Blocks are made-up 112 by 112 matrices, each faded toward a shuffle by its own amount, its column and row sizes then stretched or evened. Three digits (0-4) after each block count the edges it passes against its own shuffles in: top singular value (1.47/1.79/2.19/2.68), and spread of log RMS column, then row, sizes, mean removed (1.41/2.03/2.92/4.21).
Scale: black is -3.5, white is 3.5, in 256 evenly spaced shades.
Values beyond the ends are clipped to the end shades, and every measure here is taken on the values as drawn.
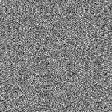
3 0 0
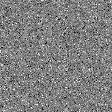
1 1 0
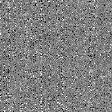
1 3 1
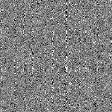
2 3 0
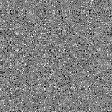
3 1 1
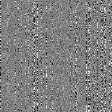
2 4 0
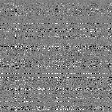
2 2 4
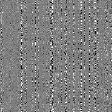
4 4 1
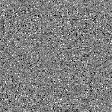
2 1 1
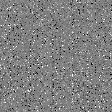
1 2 0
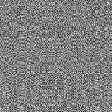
4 0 2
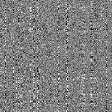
3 3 1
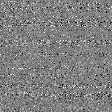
1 0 3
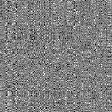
4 2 0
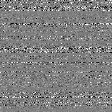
0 0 4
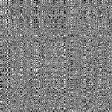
4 3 2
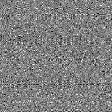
3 0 2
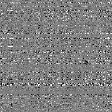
2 2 4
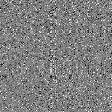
3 1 0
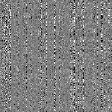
3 4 1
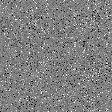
1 1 1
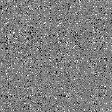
0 2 2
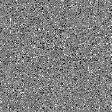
0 2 1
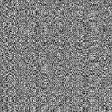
4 2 1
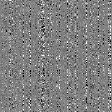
3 4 1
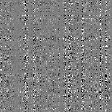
2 4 3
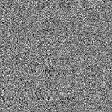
3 1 1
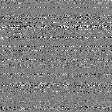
1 1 4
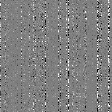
1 4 1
